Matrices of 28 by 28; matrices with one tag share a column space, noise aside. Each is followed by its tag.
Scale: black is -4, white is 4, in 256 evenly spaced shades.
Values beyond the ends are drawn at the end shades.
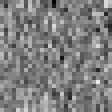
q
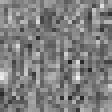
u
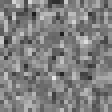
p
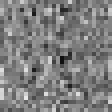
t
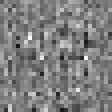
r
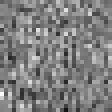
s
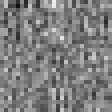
q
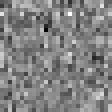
q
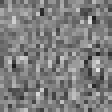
t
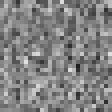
t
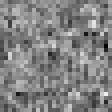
r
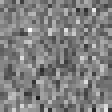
s
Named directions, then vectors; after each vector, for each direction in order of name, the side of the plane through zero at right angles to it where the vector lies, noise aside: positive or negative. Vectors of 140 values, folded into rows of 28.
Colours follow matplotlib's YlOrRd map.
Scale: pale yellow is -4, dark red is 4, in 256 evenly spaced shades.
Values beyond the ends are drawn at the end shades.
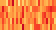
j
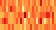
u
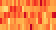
negative, positive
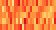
negative, negative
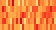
positive, positive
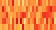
positive, positive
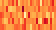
positive, negative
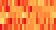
negative, negative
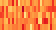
positive, negative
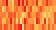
negative, negative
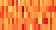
positive, negative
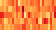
positive, negative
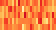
negative, positive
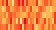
negative, negative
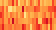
positive, negative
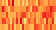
positive, positive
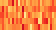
positive, negative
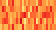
positive, positive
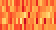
negative, negative
